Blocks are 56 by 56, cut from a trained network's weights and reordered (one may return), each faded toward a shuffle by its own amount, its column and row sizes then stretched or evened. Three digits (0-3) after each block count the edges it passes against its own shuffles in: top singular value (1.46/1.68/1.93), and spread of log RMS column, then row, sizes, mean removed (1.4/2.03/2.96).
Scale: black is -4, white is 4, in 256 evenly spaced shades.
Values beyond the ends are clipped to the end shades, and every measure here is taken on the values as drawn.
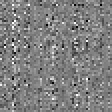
0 3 1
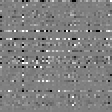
2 1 3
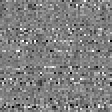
1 0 3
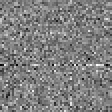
2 0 1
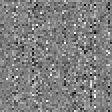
0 2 0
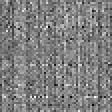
3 0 2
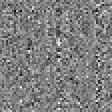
1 2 0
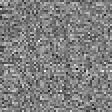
2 0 0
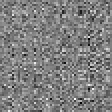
3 2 1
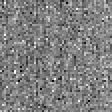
0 0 0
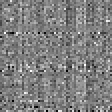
2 0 2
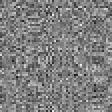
3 2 1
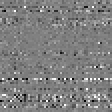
2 0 3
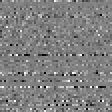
0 0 3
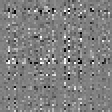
2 3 2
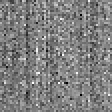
2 1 1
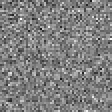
2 0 1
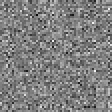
2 1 1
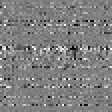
2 1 3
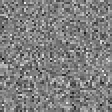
2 1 0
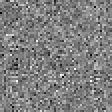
1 1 0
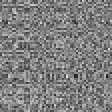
3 0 0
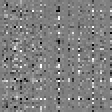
2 3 2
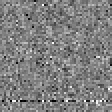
2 0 1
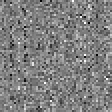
1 2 0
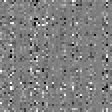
0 3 2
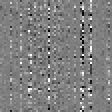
2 3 1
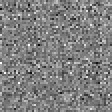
0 1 2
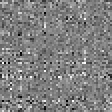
1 2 2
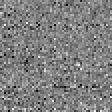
0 1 1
